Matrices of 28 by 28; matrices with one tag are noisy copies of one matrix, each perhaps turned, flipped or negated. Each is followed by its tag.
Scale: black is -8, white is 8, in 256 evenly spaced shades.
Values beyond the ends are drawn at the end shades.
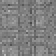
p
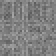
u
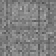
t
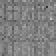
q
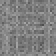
t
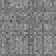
u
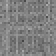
t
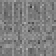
u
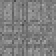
u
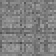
u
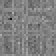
u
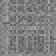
t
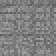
q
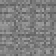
q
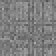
u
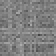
u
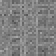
p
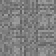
p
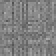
u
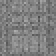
t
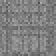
t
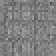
q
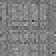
t
